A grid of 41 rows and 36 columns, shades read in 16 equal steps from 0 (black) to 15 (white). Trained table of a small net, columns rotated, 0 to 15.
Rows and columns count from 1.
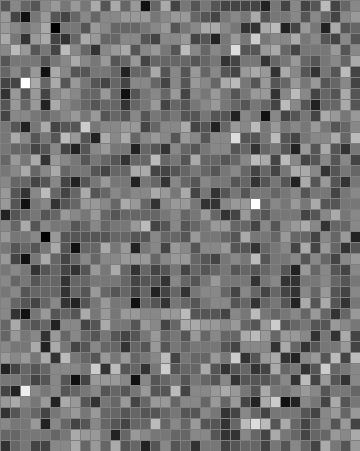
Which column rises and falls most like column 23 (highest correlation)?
31
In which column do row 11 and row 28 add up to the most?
33
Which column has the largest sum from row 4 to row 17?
2
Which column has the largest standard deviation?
26
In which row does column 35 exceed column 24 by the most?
7
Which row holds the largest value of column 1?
4
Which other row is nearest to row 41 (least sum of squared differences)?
38
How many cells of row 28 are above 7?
7
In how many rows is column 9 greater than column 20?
16
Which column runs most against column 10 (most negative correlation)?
24
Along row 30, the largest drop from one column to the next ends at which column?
29
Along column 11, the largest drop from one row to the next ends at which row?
34
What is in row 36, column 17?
5
